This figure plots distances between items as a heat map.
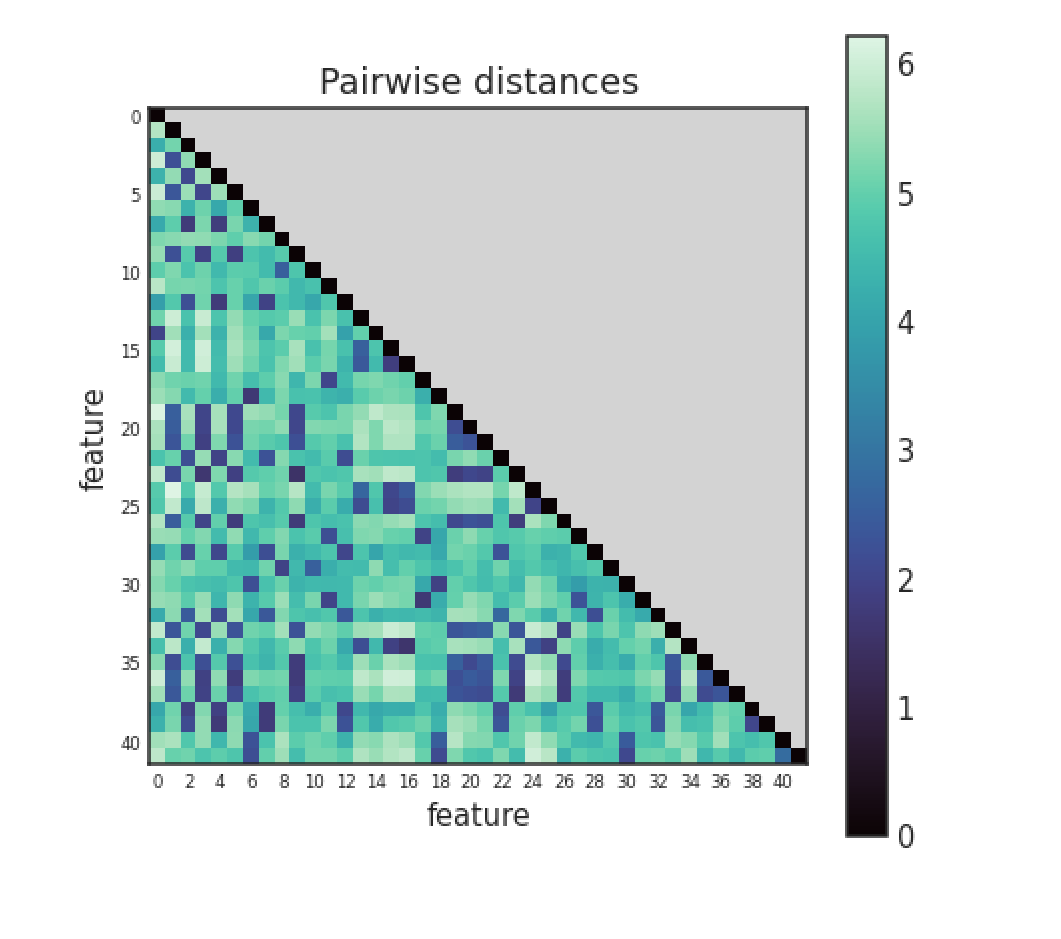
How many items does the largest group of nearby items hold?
13
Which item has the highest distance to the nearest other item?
10
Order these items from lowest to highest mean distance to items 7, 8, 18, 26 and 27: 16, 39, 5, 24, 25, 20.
39, 5, 20, 25, 16, 24
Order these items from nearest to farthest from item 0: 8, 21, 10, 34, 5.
34, 10, 8, 21, 5
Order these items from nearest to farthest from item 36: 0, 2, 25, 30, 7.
30, 7, 2, 25, 0
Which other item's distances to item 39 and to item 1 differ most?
4
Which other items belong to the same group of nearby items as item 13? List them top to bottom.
15, 16, 24, 25, 34
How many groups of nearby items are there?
7
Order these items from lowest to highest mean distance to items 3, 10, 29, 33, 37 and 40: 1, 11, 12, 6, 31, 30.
1, 30, 6, 12, 11, 31
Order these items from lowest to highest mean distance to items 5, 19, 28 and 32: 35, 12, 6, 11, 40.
35, 12, 6, 11, 40
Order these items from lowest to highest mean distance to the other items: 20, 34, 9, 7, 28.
9, 28, 7, 20, 34
